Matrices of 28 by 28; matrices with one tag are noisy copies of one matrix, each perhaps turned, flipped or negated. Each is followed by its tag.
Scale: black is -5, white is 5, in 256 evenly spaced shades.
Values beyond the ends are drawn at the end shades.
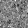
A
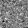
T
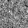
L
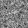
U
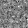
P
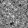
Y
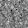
U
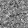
U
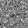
U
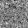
T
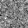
A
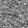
U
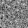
P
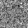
T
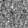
U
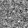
P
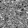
A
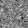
A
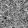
A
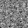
P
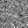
U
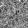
L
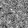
L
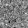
T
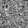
T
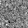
T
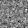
P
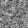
L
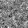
L
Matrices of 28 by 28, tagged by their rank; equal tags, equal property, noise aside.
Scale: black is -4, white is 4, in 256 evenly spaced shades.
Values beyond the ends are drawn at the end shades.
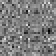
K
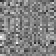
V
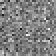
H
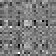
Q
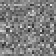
V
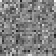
K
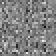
V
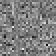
H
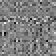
K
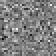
K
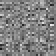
V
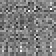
V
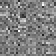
K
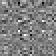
V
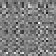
Q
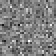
K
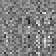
V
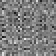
K
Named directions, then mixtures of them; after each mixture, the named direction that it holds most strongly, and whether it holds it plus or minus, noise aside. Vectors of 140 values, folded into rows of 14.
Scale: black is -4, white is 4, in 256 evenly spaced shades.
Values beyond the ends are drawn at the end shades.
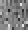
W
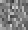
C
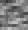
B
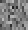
C, minus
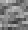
B, minus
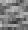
B, minus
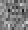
W, plus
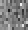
W, plus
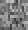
C, minus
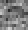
B, plus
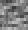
B, plus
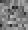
C, minus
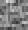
B, minus
